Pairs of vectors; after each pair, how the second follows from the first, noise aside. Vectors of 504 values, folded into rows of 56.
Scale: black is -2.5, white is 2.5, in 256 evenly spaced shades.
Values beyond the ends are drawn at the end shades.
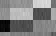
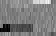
partly zeroed.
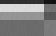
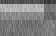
shrunk.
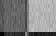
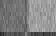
shrunk.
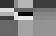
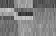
shrunk.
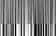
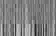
shrunk.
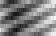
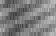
shrunk.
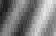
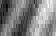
copied.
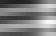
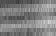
shrunk.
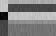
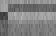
shrunk.
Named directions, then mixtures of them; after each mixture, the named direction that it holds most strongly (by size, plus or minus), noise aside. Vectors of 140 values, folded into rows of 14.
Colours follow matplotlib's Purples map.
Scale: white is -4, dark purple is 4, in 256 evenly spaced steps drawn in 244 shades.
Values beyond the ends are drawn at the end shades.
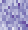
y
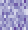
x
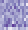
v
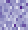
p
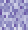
x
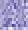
v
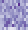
v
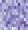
y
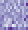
v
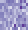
p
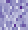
p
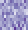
x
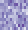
x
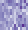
p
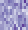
x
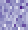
p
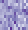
x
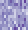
x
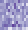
v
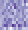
v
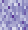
y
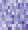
y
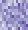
y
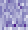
v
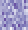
x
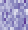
x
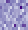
p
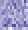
v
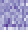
v
